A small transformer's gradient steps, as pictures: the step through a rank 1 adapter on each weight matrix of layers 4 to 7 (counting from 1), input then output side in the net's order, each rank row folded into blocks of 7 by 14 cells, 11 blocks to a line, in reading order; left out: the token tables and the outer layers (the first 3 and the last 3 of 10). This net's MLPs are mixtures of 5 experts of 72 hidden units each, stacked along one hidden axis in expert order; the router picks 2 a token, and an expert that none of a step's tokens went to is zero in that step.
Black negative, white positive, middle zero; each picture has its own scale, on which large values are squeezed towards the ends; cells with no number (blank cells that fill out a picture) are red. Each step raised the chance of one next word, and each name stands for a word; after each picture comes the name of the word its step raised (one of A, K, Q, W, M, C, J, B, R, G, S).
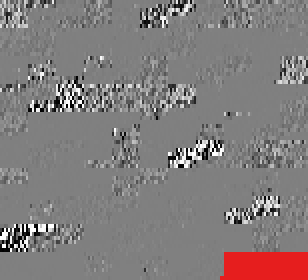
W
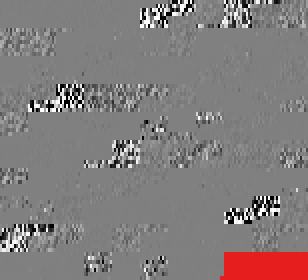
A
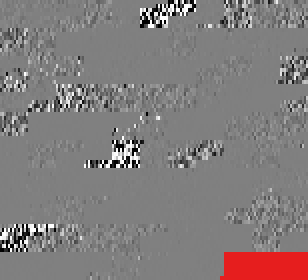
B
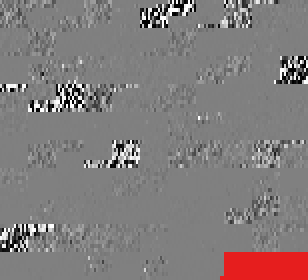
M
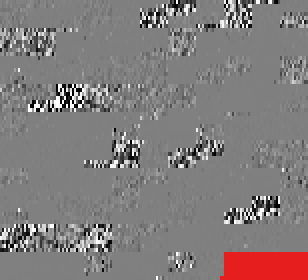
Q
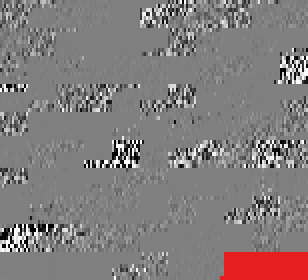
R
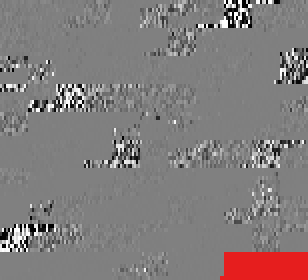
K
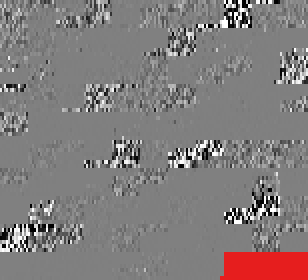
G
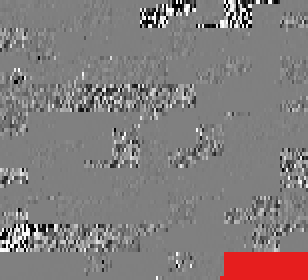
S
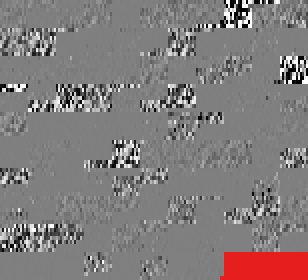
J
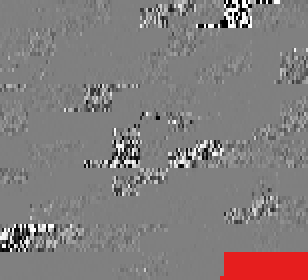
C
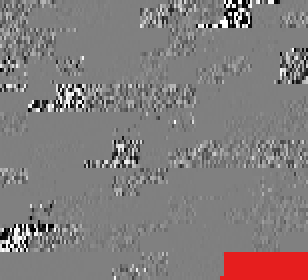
K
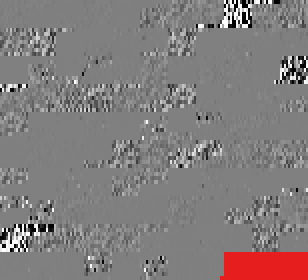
K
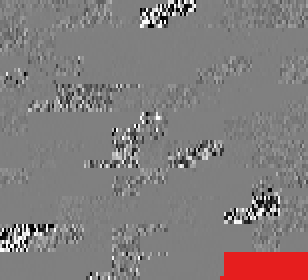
A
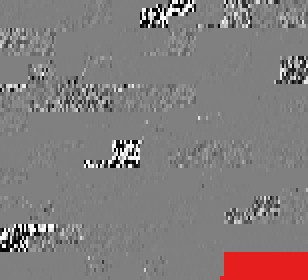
B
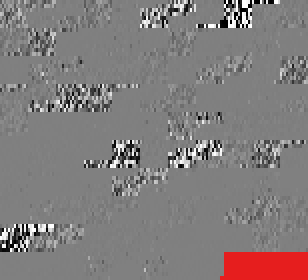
C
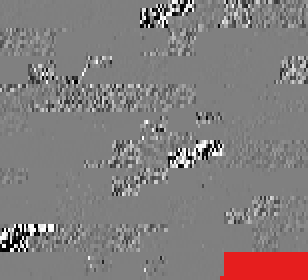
W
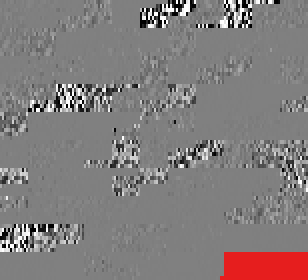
S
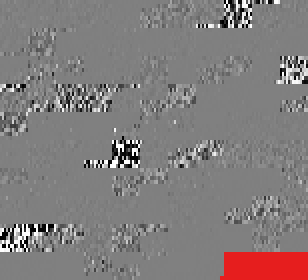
R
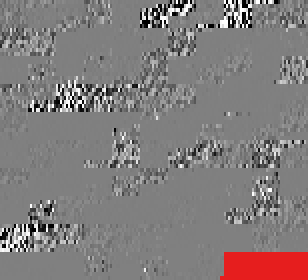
S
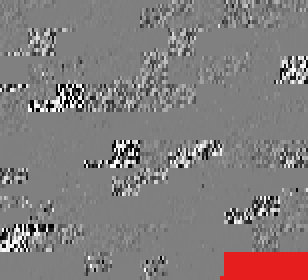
R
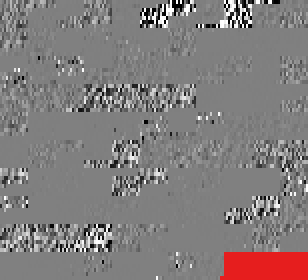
S
